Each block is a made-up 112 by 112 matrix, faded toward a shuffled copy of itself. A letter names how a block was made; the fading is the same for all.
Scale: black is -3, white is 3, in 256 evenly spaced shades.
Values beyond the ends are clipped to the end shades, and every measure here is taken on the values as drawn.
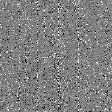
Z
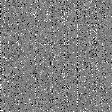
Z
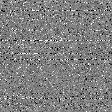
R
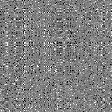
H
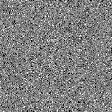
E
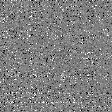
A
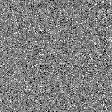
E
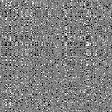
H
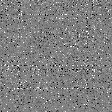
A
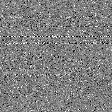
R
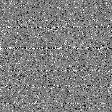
R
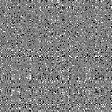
H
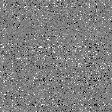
A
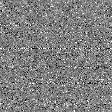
R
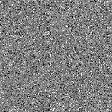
E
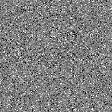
E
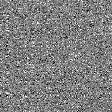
E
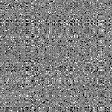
H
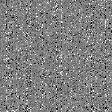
Z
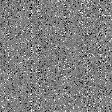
Z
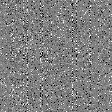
Z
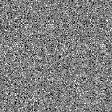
E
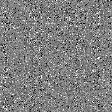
Z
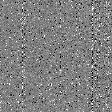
Z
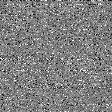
R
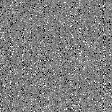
Z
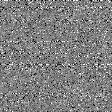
R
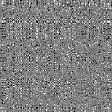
H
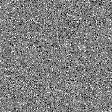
E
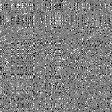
H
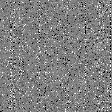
Z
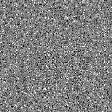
E
